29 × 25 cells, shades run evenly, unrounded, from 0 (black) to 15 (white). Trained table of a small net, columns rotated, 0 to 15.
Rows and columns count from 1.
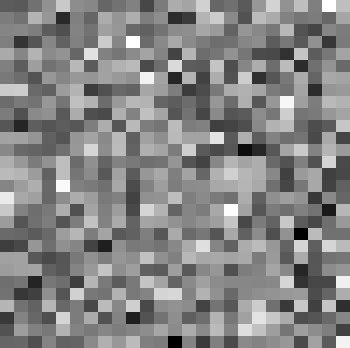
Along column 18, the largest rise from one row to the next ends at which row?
14
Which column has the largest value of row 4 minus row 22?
10
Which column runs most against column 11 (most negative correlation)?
19
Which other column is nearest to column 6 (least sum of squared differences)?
9
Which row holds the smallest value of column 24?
18
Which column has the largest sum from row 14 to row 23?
17
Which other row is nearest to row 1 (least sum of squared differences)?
21
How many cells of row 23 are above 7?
17
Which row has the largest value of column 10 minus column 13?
29
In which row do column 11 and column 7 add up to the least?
26
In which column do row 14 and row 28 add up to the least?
25
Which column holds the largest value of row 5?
7
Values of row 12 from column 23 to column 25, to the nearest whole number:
4 10 4
